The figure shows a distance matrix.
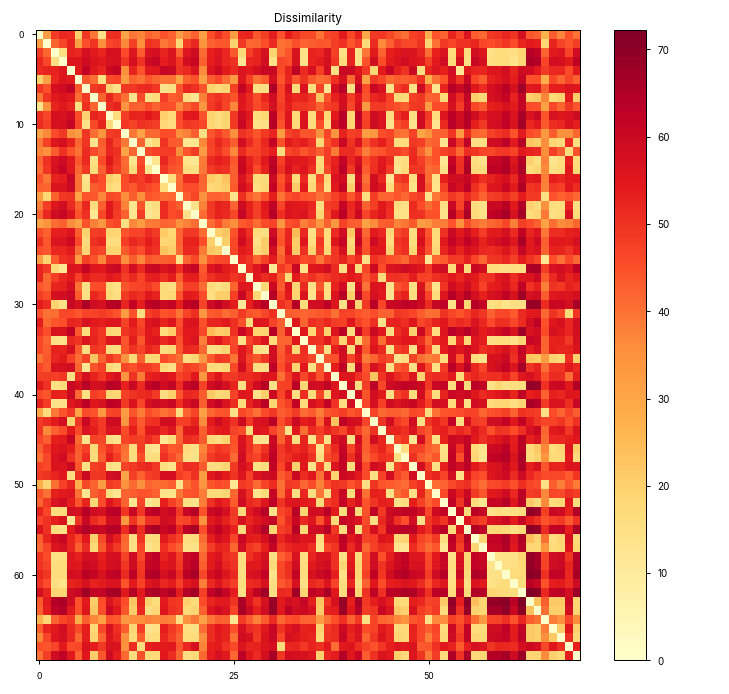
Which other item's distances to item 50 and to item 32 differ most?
25
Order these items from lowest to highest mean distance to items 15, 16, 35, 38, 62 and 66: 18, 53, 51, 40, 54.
51, 40, 18, 54, 53
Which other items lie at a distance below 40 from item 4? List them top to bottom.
11, 21, 38, 43, 49, 54
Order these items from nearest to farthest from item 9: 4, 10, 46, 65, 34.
10, 65, 46, 34, 4
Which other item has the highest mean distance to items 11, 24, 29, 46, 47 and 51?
62
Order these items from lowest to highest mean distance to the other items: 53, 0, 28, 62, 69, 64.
28, 0, 69, 64, 53, 62
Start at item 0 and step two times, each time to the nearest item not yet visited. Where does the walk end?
5
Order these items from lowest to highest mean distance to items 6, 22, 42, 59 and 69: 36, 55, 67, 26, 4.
36, 67, 26, 55, 4
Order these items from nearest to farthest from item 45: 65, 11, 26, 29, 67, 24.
29, 24, 65, 11, 67, 26
